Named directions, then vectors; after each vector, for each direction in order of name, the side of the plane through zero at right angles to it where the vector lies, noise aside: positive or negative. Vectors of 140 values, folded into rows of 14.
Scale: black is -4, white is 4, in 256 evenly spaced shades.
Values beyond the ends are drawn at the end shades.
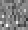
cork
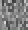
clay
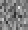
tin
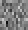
positive, negative, positive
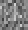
positive, negative, negative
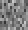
negative, negative, positive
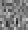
positive, negative, positive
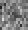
negative, positive, positive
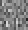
negative, positive, negative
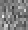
positive, positive, positive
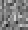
positive, negative, negative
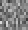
negative, positive, negative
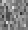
negative, negative, negative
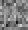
positive, negative, negative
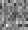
negative, positive, positive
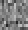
positive, negative, negative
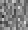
negative, negative, positive
